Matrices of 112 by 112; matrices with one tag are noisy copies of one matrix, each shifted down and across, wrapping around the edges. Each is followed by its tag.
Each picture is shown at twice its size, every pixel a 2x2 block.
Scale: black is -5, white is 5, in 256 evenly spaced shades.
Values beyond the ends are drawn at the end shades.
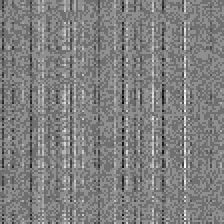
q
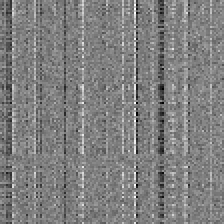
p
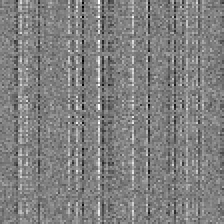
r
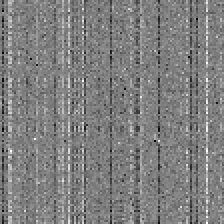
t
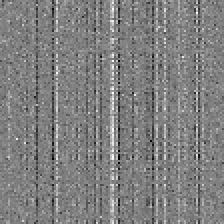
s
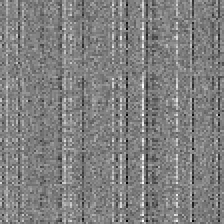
r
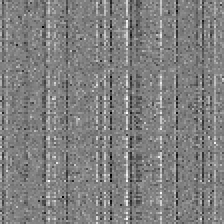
r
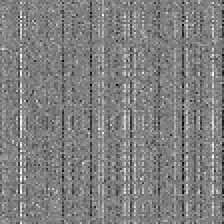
q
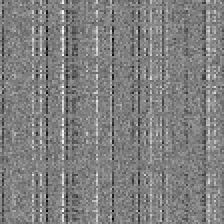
r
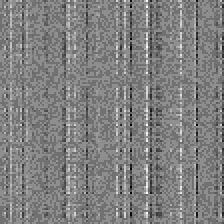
r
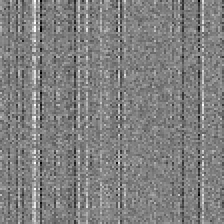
s
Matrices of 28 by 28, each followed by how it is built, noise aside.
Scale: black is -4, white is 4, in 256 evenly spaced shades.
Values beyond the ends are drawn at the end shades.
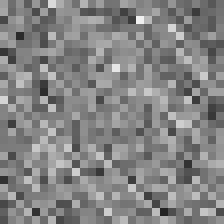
Toeplitz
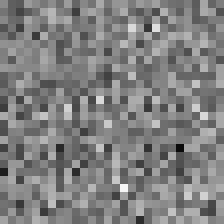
blocks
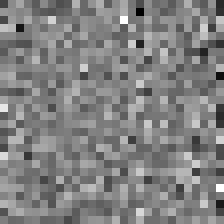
uneven columns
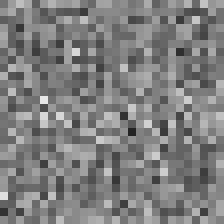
blocks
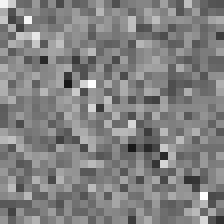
banded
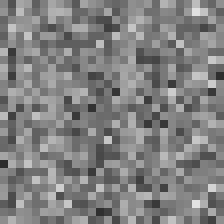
repeating rows
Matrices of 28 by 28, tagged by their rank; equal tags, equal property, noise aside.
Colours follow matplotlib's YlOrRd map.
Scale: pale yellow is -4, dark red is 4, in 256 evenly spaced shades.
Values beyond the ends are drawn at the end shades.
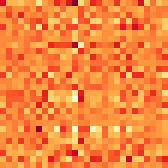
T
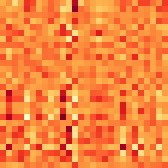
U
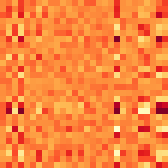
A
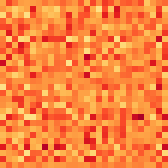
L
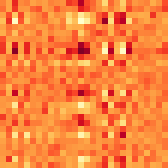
A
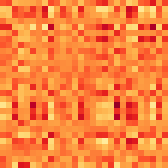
U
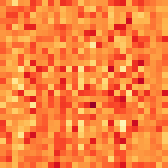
L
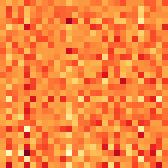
L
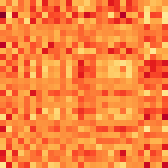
U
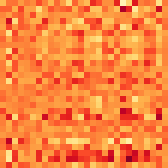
T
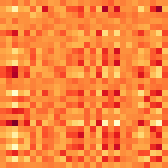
A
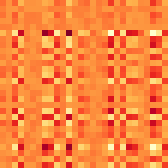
A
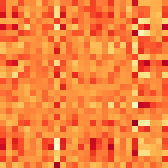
U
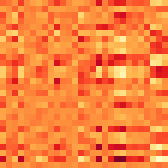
U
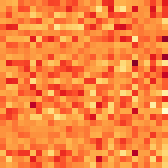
T
